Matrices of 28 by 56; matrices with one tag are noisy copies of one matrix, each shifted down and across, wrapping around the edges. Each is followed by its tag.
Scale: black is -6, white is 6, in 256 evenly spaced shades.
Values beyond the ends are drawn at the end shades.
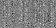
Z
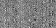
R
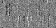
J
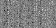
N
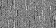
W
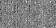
R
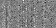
Z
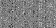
N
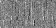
W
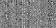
N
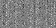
Z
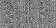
R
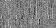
W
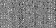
N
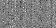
Z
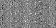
R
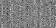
Z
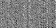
Z
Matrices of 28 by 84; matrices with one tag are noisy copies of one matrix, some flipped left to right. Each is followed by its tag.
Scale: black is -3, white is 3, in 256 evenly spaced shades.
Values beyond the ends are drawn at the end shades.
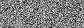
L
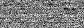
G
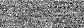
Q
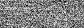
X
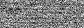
G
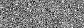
L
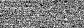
X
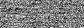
G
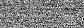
G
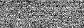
X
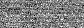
G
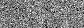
L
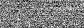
X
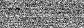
G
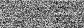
Q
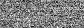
X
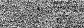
Q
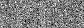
L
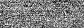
X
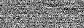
G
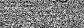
X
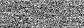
Q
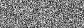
L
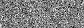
L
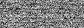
G
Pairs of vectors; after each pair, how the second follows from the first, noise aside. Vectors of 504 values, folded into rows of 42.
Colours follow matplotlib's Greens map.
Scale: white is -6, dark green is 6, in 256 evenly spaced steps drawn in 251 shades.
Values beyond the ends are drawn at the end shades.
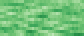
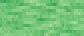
reversed, shrunk.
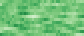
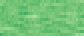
shrunk.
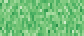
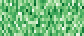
reversed, scaled up.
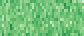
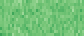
reversed, negated, shrunk.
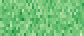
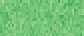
reversed, shrunk.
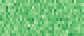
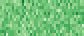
wrapped around.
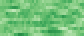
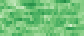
reversed.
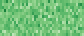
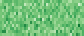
reversed.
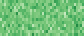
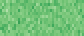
reversed, negated, shrunk.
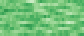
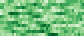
reversed, negated, scaled up.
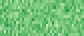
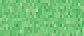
reversed, shrunk.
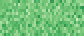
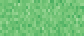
shrunk.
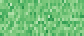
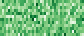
reversed, scaled up.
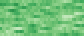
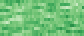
reversed.
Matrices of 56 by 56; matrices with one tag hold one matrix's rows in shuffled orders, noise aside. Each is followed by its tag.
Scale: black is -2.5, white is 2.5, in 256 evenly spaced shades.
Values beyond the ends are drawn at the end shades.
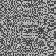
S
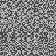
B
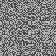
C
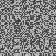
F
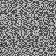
B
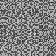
B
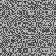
C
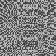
S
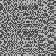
S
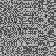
S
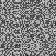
F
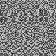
B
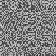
C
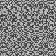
B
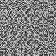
B
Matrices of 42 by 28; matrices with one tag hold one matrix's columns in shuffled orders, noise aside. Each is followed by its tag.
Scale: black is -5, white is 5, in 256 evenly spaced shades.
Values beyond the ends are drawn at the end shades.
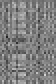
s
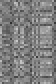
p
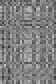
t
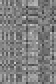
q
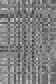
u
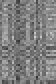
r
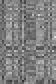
r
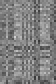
r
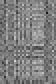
r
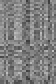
r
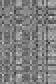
q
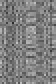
p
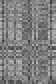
r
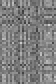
q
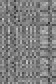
p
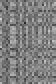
p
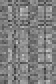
t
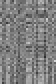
u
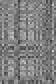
r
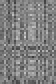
r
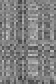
r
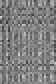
q
